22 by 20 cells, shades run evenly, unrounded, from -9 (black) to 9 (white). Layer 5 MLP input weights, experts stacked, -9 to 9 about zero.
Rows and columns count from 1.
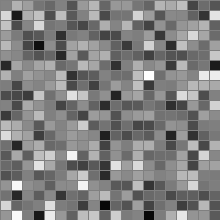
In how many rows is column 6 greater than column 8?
8
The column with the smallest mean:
10
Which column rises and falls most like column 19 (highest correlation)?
5
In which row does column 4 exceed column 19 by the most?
2
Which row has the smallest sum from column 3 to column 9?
4
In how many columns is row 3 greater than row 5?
11
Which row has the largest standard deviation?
22
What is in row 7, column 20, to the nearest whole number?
-7
